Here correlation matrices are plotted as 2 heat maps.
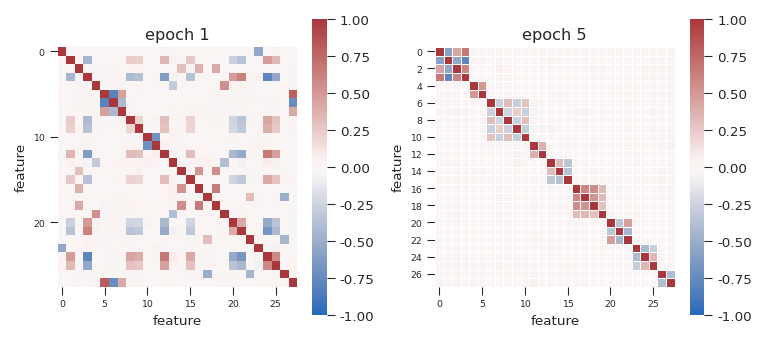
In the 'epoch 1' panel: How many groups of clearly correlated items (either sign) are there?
7
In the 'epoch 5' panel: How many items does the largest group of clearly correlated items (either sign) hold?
5
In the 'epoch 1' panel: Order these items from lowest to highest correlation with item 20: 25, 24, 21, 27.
24, 25, 27, 21
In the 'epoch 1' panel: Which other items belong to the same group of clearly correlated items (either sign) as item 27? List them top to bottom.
5, 6, 7
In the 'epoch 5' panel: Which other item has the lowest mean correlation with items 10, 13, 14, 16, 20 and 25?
15
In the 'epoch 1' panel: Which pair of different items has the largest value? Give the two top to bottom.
5, 27
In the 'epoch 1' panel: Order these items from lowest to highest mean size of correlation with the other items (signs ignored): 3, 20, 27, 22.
22, 27, 20, 3
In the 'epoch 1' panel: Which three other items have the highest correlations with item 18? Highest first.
16, 14, 2
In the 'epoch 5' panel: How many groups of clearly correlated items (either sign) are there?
9
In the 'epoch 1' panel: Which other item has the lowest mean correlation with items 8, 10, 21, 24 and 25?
3
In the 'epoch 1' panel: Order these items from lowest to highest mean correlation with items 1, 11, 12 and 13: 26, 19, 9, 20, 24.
20, 19, 26, 9, 24
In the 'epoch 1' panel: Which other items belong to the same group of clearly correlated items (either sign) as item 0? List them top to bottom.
23
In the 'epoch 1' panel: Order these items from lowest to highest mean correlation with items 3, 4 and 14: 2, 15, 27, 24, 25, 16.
24, 25, 15, 27, 2, 16
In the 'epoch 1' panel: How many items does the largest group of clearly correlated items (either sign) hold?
10
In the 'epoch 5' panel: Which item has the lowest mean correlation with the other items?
1
